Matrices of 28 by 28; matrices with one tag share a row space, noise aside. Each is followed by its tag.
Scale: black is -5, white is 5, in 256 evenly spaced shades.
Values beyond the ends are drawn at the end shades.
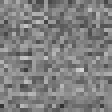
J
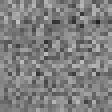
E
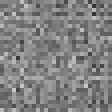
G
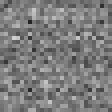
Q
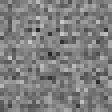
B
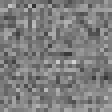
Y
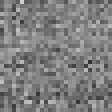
G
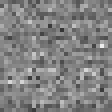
B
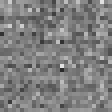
B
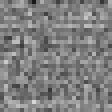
Q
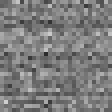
Q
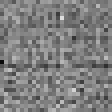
Y
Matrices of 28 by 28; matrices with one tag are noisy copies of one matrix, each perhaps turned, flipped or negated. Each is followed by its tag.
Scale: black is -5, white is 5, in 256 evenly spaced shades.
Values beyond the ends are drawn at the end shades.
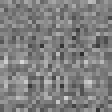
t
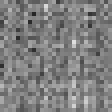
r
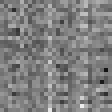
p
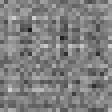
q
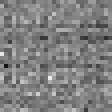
r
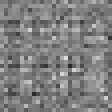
q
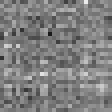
r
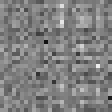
t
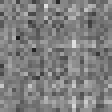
r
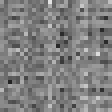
p
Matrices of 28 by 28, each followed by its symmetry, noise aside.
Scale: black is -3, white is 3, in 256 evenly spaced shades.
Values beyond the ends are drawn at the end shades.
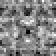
mirrored left to right.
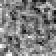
symmetric across the other diagonal.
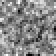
symmetric.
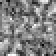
same after a half turn.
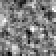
antisymmetric.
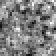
symmetric across the other diagonal.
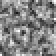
symmetric across the other diagonal.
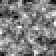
same after a half turn.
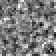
symmetric.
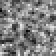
no symmetry.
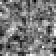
no symmetry.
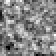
symmetric across the other diagonal.
